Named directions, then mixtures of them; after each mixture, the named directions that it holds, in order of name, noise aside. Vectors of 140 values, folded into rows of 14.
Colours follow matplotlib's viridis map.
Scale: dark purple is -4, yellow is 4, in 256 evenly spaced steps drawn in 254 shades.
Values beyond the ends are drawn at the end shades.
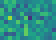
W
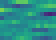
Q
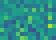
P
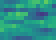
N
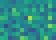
P, W.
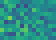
P, W.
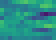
N, Q.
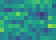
N, P.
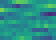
Q.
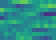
Q.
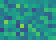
P, W.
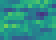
N.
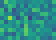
W.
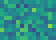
P, W.
